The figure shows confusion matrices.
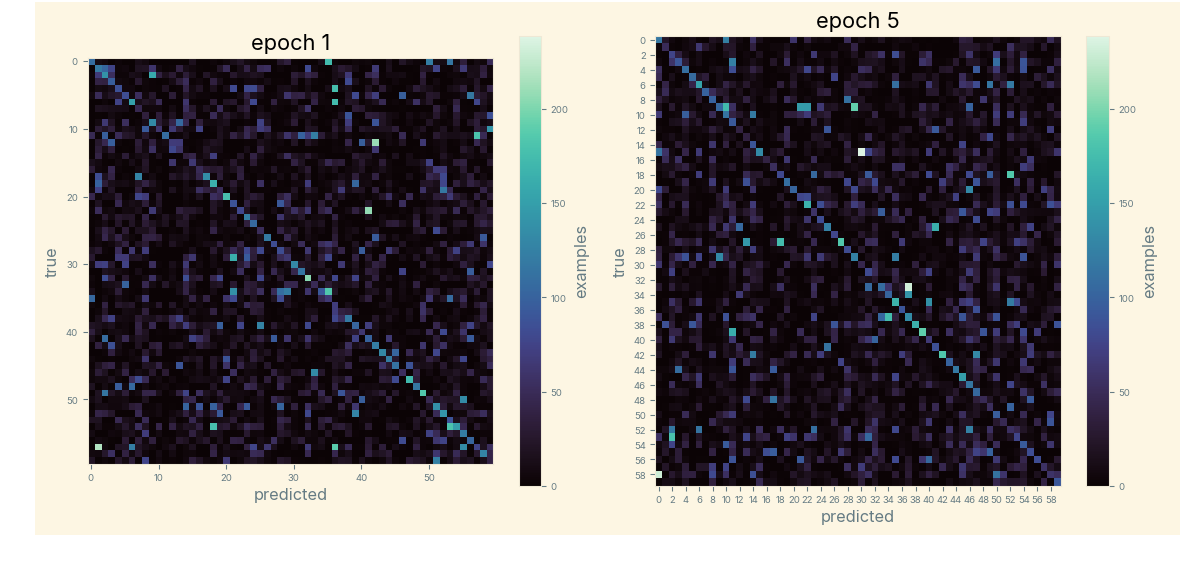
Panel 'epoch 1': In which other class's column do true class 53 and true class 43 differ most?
45
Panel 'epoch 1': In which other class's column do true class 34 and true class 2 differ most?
35
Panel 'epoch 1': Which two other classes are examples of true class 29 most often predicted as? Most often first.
21, 23
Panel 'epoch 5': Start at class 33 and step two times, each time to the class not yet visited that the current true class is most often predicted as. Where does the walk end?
34
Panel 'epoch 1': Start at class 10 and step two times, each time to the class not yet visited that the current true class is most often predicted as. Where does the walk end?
51
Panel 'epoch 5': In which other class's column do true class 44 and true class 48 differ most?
3
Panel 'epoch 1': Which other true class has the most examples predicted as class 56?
5
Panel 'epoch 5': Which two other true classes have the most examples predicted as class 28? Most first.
8, 19
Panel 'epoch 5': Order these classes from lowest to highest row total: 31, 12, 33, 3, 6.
12, 31, 3, 33, 6
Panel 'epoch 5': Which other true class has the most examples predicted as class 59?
38
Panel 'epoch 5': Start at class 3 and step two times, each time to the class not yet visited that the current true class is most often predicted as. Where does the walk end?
54
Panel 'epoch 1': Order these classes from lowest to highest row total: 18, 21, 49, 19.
21, 19, 18, 49
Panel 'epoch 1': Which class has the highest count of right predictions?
32
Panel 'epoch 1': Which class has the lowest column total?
11
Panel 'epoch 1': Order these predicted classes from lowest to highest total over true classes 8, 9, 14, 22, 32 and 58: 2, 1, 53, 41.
53, 1, 2, 41
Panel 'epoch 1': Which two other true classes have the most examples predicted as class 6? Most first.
57, 48
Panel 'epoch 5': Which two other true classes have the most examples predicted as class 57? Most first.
20, 46
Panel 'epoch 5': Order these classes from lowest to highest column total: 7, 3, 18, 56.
7, 56, 18, 3
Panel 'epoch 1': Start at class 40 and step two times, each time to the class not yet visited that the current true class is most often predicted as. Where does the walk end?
39
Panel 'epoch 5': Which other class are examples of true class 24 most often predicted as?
47
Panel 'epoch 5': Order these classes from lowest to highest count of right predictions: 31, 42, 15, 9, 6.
31, 9, 15, 6, 42
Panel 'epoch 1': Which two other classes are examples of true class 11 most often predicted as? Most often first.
57, 33
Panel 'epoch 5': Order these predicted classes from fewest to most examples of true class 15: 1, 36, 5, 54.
5, 36, 54, 1
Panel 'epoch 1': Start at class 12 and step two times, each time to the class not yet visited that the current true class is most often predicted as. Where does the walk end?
3
